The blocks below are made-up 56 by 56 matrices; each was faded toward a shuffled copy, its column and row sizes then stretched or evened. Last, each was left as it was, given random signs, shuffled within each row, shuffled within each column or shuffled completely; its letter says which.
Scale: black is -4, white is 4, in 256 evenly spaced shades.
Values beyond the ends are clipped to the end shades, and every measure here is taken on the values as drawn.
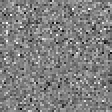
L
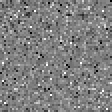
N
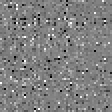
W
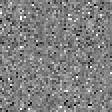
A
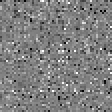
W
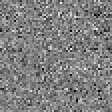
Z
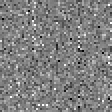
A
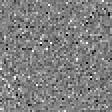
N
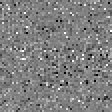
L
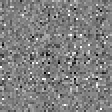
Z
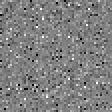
A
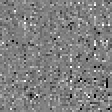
Z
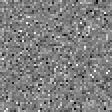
N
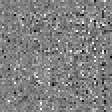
Z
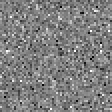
N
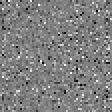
A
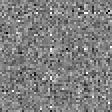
W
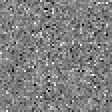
A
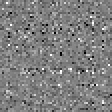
Z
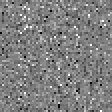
A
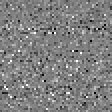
L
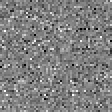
L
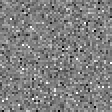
N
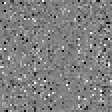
A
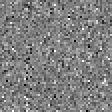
A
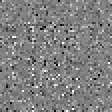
Z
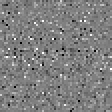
L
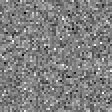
N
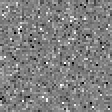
N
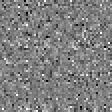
W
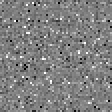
L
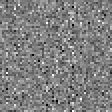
A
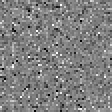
A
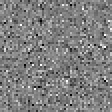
W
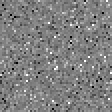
N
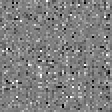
W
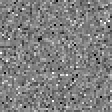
N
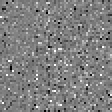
A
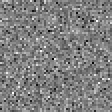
N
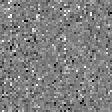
A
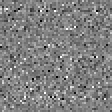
L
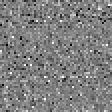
L
